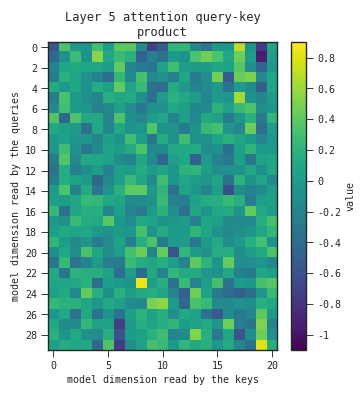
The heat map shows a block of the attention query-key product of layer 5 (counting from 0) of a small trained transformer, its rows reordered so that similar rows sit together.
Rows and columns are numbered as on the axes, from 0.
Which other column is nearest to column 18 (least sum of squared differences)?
15
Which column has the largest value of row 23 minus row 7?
8
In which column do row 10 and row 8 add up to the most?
18
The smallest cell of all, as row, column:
1, 19
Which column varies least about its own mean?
20
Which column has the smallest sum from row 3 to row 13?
16
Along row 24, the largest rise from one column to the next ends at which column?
13
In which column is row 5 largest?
17
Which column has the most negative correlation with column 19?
6
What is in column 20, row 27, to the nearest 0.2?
-0.2
